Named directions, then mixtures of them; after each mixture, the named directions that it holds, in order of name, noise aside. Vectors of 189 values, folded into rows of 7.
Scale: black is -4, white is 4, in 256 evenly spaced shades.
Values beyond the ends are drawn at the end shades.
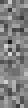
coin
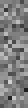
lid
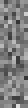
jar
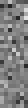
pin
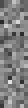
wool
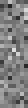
pin.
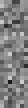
wool.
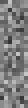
coin, jar.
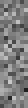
lid.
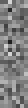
coin.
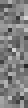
lid, pin.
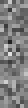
coin.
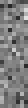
pin.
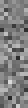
jar, lid.
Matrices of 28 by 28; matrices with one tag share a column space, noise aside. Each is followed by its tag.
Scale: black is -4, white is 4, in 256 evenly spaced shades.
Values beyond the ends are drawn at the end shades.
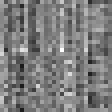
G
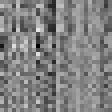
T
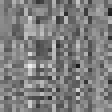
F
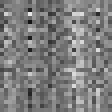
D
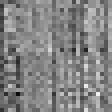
G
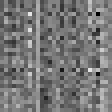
D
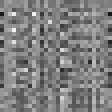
D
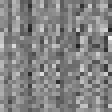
T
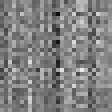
D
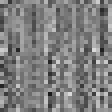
G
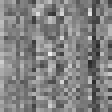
F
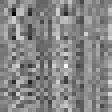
F
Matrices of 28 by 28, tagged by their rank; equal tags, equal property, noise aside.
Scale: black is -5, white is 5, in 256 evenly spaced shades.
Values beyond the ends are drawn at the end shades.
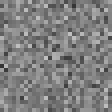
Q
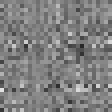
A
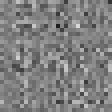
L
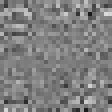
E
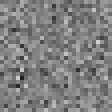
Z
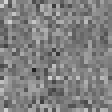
A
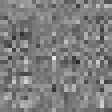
A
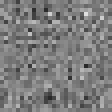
E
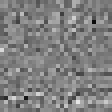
A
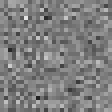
L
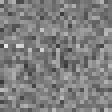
L
